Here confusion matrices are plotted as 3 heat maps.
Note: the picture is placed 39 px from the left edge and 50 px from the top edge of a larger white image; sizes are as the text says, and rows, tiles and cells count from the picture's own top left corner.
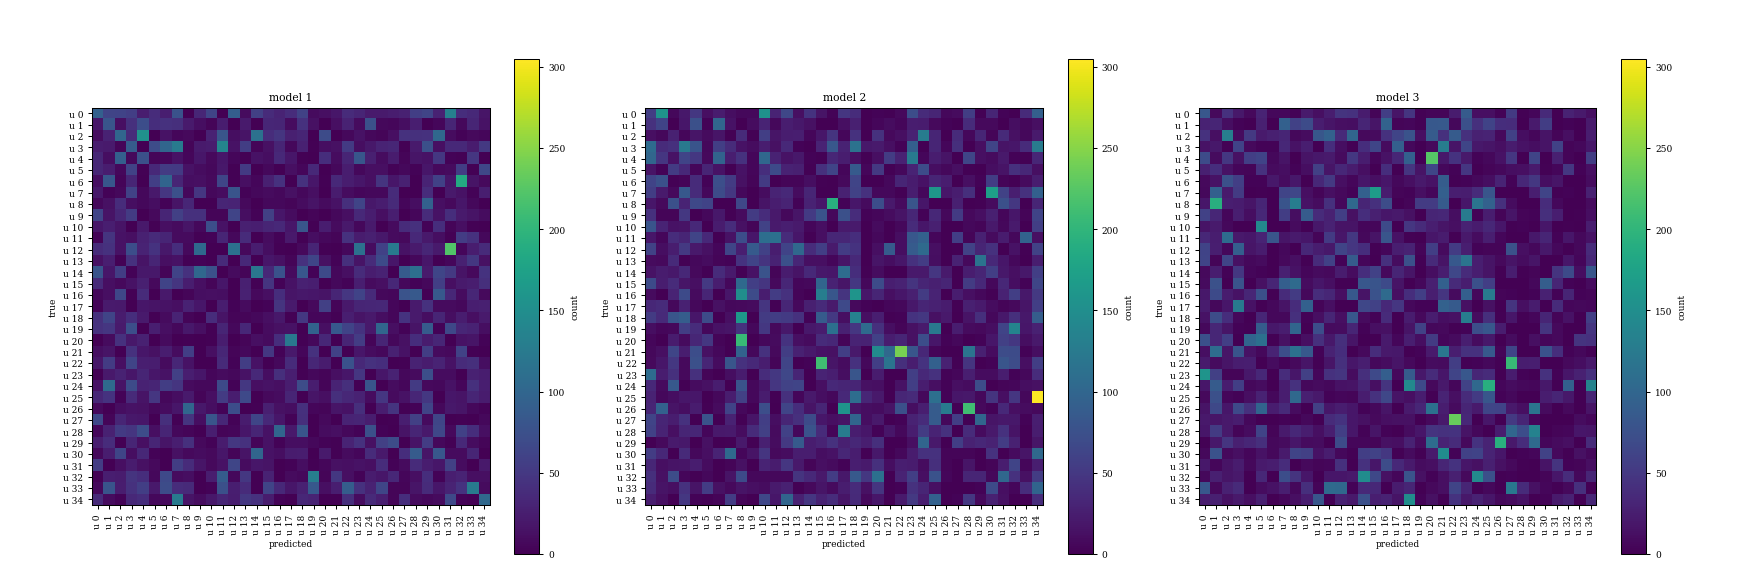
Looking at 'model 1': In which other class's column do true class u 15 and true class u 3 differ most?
u 11
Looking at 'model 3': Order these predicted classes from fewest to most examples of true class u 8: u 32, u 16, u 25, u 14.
u 32, u 14, u 16, u 25
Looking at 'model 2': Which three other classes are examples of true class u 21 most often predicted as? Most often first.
u 22, u 20, u 28
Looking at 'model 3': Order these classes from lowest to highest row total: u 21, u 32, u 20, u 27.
u 27, u 20, u 32, u 21
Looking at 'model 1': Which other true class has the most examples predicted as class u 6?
u 3
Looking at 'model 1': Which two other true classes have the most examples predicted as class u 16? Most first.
u 28, u 14
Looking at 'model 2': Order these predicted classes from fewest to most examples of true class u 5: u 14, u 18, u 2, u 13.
u 14, u 13, u 2, u 18
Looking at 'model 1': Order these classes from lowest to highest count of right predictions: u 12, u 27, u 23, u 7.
u 27, u 23, u 7, u 12
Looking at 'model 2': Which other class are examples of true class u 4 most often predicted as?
u 23
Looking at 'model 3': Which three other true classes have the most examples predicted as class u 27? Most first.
u 22, u 33, u 28
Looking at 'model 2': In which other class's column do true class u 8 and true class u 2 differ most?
u 16
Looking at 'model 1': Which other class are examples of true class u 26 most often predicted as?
u 8
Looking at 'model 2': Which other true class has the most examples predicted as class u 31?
u 32
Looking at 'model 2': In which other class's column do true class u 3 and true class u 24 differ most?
u 34
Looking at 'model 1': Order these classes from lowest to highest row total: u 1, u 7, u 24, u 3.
u 7, u 1, u 24, u 3
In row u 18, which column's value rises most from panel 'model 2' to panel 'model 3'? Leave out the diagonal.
u 23
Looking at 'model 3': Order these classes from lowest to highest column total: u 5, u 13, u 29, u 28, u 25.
u 28, u 29, u 13, u 5, u 25
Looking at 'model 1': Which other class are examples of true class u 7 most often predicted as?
u 12
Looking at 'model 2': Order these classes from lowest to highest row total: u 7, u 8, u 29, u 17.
u 17, u 29, u 8, u 7
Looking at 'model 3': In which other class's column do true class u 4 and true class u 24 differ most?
u 20
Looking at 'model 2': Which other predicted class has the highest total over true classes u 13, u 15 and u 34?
u 12
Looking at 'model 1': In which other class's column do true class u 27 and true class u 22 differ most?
u 10
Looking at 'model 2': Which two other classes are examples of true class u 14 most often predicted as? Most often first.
u 17, u 10
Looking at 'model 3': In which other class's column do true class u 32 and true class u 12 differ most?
u 24
